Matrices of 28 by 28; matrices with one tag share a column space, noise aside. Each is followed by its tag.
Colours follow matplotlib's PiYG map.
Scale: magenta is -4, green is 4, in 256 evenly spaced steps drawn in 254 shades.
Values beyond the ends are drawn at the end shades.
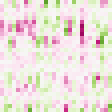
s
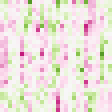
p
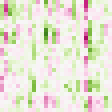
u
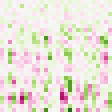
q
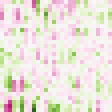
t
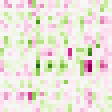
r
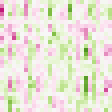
u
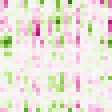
s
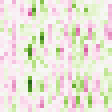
u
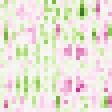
u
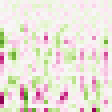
q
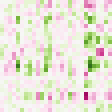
r
